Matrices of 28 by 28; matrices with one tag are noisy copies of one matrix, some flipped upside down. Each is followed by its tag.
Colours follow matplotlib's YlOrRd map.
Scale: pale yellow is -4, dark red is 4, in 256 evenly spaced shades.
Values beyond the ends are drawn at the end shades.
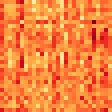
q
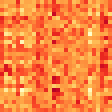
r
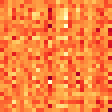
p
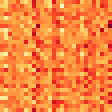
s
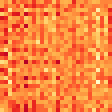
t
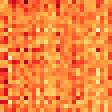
t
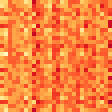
s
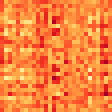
r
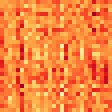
q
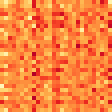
s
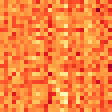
p
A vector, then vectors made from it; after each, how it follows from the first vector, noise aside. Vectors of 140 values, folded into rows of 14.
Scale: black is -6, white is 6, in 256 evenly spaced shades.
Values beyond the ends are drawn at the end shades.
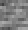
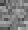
copied.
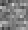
copied.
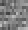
copied.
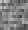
reversed.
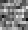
wrapped around, scaled up.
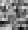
negated, scaled up.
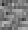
copied.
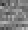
copied.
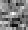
wrapped around, scaled up.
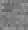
wrapped around, shrunk.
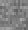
negated, shrunk.
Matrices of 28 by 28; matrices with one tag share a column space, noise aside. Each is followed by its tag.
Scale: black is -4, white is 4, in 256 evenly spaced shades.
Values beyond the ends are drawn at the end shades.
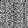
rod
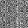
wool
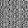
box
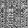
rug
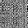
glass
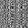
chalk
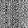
glass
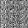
box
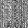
chalk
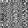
rod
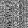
wool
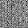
wool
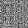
wool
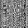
rug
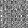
box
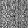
box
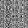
box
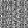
box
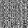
chalk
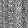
wool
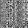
chalk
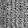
glass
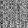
chalk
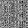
wool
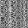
wool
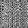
glass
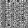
rod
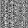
wool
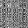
rug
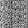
box
